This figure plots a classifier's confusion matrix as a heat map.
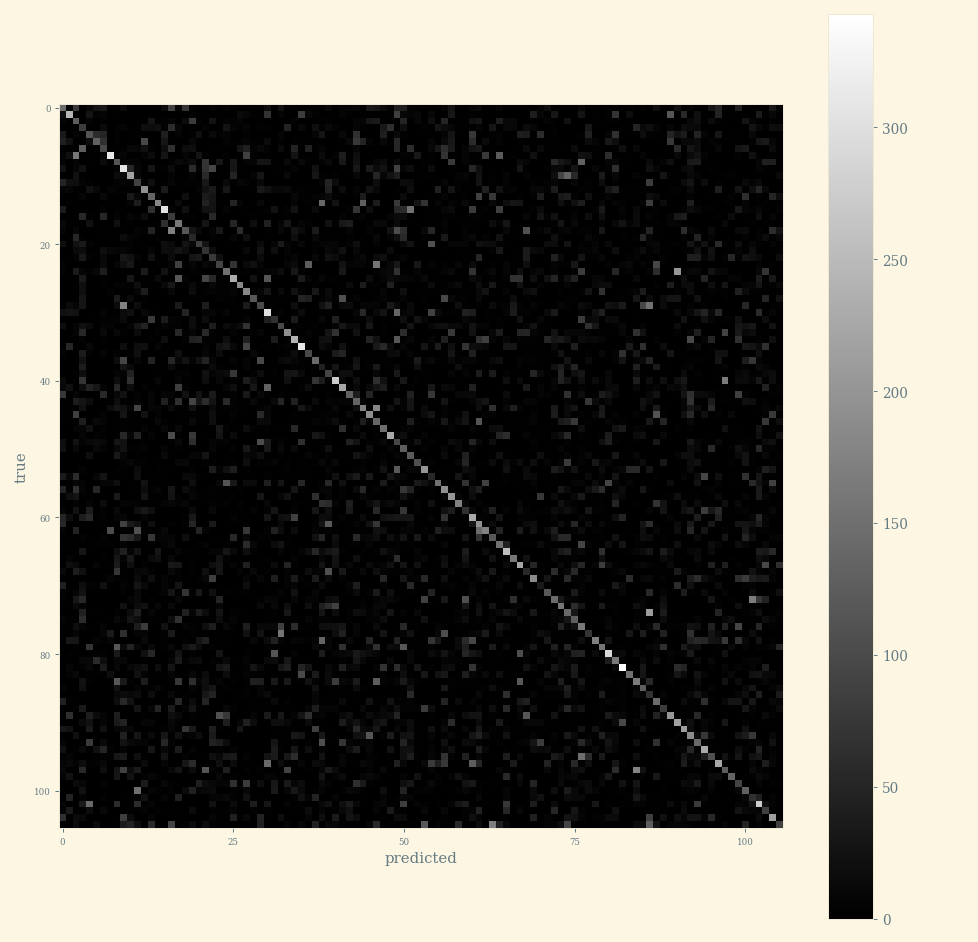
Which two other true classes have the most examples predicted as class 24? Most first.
55, 89
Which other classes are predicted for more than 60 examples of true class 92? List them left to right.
45, 94, 101
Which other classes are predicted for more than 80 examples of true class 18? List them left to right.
16, 49, 68
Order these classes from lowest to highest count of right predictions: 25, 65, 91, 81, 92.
81, 92, 91, 25, 65
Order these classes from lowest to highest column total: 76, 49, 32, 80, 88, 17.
88, 32, 80, 17, 76, 49
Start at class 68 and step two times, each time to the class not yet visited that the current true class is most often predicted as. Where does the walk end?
25
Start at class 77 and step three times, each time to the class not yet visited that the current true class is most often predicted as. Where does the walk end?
79
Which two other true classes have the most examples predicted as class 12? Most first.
5, 76
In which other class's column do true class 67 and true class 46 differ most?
61
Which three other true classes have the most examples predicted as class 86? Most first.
74, 29, 105
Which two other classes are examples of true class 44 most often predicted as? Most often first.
46, 11
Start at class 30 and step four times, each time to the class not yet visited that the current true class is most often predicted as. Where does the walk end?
22
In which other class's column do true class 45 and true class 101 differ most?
87
